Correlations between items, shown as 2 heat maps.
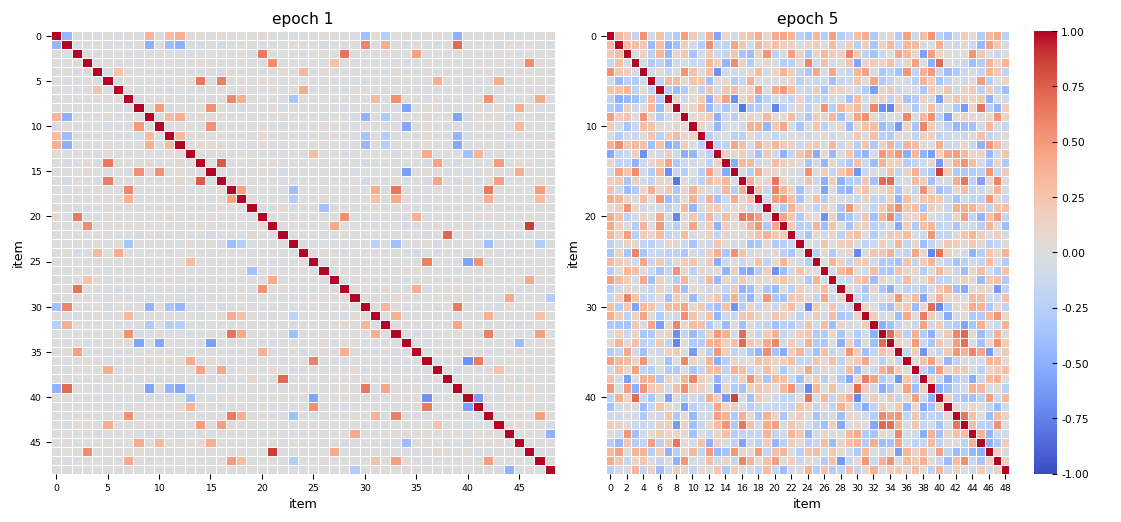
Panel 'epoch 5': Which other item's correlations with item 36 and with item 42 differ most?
13
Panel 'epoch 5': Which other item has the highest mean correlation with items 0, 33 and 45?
43
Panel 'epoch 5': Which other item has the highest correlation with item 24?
40
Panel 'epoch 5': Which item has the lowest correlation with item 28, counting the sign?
47
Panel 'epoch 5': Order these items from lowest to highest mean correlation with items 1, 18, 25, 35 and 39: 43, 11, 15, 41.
41, 11, 43, 15
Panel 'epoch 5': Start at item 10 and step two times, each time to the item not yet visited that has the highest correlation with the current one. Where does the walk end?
31
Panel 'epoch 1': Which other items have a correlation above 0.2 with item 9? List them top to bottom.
0, 11, 12
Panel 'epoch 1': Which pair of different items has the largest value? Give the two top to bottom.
21, 46
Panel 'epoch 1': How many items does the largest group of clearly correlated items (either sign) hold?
8
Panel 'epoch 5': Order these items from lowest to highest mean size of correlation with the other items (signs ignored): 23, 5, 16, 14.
23, 5, 14, 16
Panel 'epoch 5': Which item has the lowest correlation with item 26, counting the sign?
20
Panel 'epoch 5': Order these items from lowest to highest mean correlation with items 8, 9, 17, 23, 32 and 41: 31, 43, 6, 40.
6, 43, 40, 31
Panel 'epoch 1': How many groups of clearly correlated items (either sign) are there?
11
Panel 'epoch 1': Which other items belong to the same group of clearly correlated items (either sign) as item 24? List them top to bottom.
4, 6
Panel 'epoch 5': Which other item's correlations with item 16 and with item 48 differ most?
8
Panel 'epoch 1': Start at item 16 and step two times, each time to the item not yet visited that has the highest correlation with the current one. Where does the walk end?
5
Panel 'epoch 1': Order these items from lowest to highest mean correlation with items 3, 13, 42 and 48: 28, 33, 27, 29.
29, 28, 27, 33
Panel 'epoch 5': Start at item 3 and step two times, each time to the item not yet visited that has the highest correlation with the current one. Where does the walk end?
15
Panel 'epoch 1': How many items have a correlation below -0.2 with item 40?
4
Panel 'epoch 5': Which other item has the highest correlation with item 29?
2
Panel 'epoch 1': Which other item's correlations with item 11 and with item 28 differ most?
2
